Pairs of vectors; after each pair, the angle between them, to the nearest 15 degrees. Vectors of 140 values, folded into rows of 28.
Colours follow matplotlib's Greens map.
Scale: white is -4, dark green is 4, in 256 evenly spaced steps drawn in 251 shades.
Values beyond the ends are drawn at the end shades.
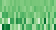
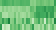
135 degrees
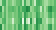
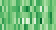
45 degrees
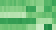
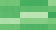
105 degrees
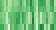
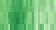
60 degrees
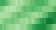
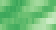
165 degrees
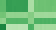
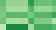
150 degrees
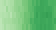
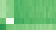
75 degrees
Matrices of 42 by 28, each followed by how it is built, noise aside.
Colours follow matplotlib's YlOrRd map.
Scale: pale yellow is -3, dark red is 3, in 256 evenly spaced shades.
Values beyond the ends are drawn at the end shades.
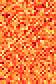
Hankel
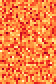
repeating columns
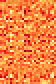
low rank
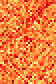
Hankel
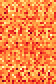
repeating columns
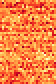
blocks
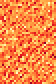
Hankel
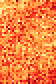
smooth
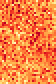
smooth
